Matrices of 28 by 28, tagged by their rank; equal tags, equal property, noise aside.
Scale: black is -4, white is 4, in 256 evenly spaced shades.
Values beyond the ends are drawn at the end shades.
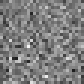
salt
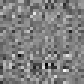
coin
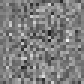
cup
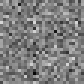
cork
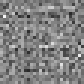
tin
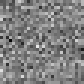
tin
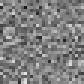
cup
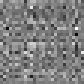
coin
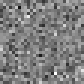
tin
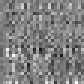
coin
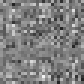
coin
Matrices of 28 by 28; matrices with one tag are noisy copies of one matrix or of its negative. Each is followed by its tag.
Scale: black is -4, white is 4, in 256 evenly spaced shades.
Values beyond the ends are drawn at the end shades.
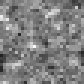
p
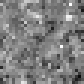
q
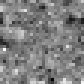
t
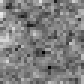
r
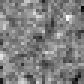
q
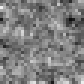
t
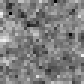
r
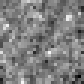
q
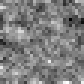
t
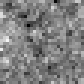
r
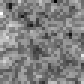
r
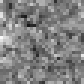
r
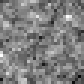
q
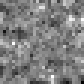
t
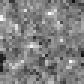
p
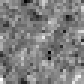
q
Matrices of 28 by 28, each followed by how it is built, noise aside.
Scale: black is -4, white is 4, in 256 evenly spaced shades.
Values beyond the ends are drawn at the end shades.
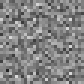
repeating rows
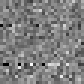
uneven rows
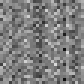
repeating rows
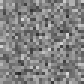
repeating rows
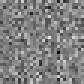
low rank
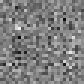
low rank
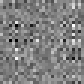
low rank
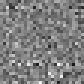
uneven rows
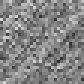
Hankel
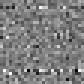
uneven rows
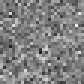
noise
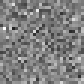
noise
